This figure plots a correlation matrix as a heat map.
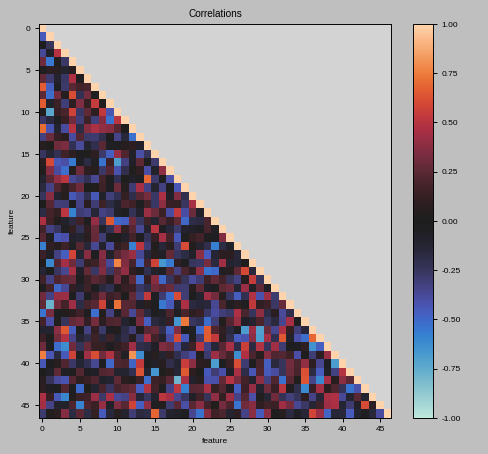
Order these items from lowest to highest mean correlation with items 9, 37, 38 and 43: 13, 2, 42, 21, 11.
13, 42, 11, 2, 21
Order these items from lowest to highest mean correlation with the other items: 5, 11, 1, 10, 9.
1, 5, 9, 11, 10
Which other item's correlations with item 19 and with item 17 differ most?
33
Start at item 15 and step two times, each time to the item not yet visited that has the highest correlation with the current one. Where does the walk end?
36
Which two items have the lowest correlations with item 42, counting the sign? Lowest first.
18, 37
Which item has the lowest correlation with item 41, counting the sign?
15
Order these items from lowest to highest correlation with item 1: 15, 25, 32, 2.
32, 2, 15, 25
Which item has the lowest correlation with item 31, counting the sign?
2
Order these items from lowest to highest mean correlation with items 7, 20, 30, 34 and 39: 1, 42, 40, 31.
40, 1, 42, 31
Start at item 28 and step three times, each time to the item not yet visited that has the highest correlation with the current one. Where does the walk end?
8
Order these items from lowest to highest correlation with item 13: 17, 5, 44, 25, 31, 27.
27, 31, 44, 25, 17, 5
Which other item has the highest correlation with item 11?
10
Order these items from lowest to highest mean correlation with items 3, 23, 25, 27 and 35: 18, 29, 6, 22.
18, 22, 29, 6
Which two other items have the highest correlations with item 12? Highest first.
39, 0
